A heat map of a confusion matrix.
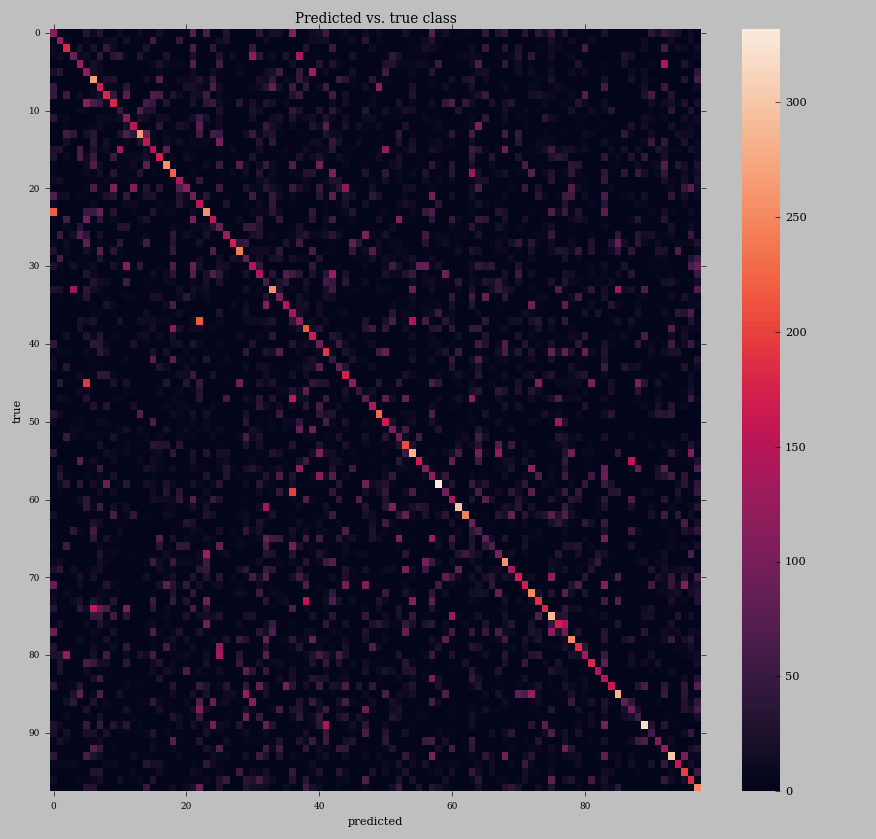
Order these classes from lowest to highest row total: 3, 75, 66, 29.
29, 66, 3, 75
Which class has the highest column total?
83
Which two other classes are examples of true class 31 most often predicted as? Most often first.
42, 59
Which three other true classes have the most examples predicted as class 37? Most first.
3, 56, 51
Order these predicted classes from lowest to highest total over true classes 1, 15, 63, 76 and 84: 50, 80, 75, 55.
55, 80, 75, 50
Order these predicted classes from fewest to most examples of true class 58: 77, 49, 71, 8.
77, 49, 71, 8
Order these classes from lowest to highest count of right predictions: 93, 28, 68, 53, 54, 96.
96, 53, 28, 68, 54, 93
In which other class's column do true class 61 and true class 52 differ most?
32
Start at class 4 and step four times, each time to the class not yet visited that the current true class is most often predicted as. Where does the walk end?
60
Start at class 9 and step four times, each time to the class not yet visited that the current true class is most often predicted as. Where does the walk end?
41
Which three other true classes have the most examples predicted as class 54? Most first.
37, 73, 33
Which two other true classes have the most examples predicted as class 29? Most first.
85, 88
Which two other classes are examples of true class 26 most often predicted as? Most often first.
47, 4
